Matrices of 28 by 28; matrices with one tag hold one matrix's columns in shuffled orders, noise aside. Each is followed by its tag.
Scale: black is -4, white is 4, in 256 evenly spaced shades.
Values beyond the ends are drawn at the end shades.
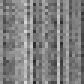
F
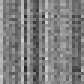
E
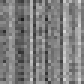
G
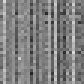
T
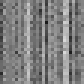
T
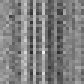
T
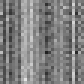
T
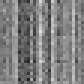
G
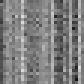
E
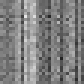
E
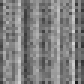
F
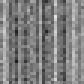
G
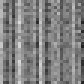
F
